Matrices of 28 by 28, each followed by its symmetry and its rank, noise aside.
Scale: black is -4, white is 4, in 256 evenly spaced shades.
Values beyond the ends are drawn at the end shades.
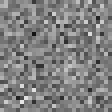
symmetric, rank six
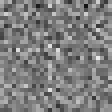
no symmetry, rank seven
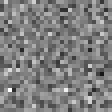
no symmetry, rank seven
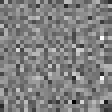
no symmetry, rank five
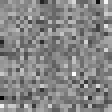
symmetric, rank five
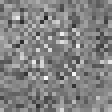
symmetric, rank seven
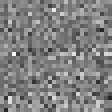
no symmetry, rank six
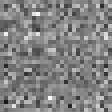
no symmetry, rank six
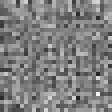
antisymmetric, rank six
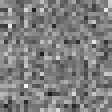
no symmetry, rank seven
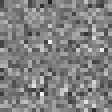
no symmetry, rank seven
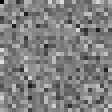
symmetric, rank seven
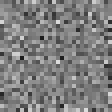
antisymmetric, rank six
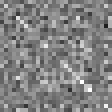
symmetric, rank six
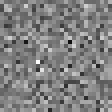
no symmetry, rank seven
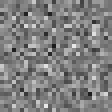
no symmetry, rank seven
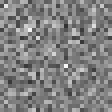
symmetric, rank seven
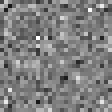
symmetric, rank six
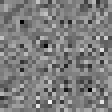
symmetric, rank six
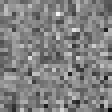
no symmetry, rank six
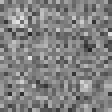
symmetric, rank five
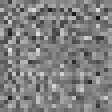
antisymmetric, rank six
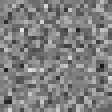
no symmetry, rank six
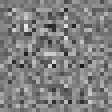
no symmetry, rank five
